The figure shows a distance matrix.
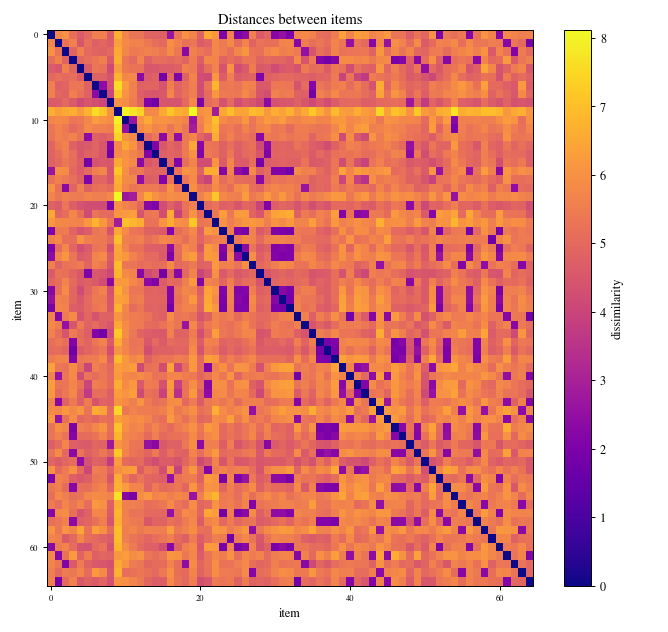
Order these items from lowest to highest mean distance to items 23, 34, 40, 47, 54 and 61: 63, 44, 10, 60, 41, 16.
60, 16, 10, 63, 41, 44
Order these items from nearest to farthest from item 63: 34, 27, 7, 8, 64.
27, 8, 64, 34, 7
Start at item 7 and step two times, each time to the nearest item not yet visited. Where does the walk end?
6
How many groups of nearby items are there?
13
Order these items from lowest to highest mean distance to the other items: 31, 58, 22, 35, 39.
31, 35, 39, 58, 22
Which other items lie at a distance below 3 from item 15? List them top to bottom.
5, 12, 17, 28
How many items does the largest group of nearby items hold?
11
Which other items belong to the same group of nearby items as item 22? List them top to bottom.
9
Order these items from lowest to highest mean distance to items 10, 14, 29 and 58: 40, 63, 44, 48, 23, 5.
48, 63, 44, 5, 23, 40
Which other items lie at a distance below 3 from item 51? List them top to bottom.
21, 39, 41, 42
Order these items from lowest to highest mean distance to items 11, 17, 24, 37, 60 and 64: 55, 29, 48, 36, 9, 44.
36, 48, 29, 55, 44, 9
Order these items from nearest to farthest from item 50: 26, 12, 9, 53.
26, 12, 53, 9
